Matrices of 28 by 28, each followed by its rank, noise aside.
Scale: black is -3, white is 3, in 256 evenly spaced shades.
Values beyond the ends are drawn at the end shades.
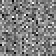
seven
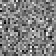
seven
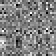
five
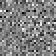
five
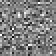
five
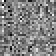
eight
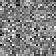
five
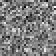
seven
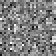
seven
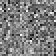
seven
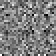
seven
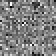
six
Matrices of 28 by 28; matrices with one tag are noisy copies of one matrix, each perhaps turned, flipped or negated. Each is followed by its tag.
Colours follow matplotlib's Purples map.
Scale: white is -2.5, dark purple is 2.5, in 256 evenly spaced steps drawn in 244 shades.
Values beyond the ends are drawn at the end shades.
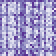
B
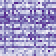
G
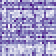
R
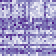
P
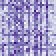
G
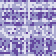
P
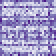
B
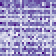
G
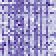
G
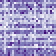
G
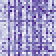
G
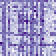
R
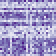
P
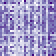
G
